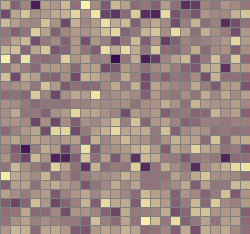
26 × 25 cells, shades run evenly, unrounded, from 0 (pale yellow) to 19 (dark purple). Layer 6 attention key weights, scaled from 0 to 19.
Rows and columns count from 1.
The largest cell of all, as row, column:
7, 12
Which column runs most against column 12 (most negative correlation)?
24
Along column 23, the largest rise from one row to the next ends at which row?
3
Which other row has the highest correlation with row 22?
23
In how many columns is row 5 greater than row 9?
12
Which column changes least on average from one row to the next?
19
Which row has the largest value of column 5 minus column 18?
25
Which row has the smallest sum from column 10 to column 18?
4
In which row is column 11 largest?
2
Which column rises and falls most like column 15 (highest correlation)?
16
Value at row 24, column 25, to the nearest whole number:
12
